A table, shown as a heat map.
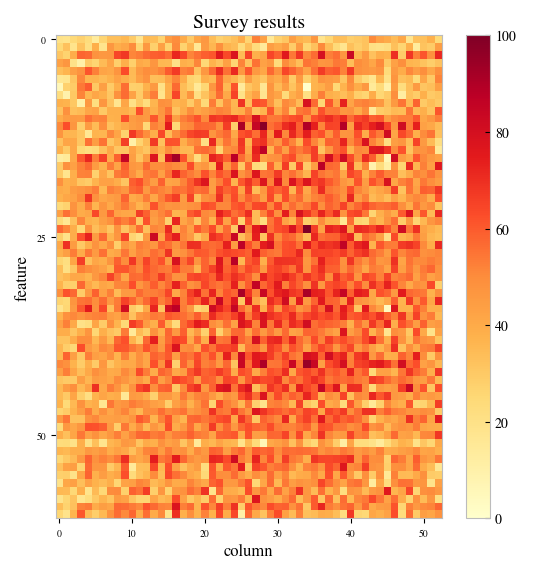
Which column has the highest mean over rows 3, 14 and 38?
27
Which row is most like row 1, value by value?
51
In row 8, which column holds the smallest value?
3
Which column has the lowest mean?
0
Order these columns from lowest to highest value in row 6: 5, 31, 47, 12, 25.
25, 47, 5, 12, 31
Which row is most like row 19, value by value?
50
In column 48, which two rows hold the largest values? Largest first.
44, 22
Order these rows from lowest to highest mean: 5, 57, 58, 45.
5, 58, 57, 45
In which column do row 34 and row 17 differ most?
45
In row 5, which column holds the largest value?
22
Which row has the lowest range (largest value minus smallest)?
52
